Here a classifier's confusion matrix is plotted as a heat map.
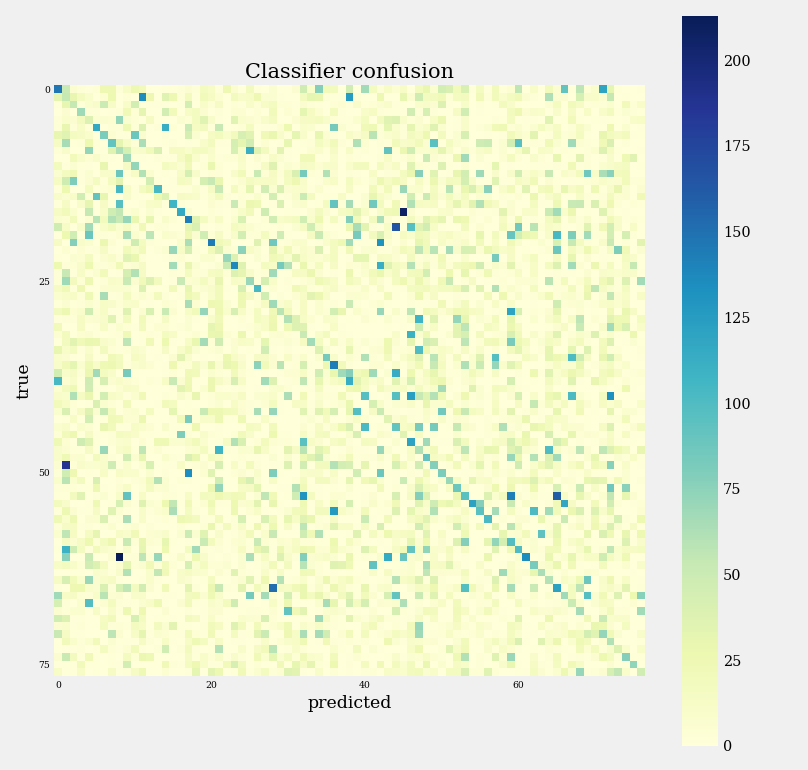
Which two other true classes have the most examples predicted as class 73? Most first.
21, 76
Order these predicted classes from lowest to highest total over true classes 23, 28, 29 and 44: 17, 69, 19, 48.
69, 48, 19, 17
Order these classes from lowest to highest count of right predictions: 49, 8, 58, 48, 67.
58, 67, 8, 49, 48
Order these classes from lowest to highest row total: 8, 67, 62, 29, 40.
67, 62, 8, 29, 40
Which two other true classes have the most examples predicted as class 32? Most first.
53, 46
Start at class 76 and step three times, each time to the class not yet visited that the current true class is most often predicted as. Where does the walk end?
47
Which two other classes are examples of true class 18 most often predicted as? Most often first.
44, 46
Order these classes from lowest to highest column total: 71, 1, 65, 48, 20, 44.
20, 71, 44, 48, 65, 1
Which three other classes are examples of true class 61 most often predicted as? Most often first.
8, 43, 45
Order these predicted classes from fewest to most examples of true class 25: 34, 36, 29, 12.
29, 36, 34, 12
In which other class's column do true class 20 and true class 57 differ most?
42
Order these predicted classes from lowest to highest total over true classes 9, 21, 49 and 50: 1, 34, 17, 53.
34, 53, 17, 1
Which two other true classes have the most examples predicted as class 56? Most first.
13, 7
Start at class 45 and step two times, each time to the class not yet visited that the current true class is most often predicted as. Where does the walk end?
65
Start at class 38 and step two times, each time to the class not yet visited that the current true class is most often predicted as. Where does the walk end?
71
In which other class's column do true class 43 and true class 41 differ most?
17
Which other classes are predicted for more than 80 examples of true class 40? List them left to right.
44, 46, 67, 72
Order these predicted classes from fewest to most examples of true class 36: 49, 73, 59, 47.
73, 47, 59, 49
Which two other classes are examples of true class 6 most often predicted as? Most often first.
10, 41
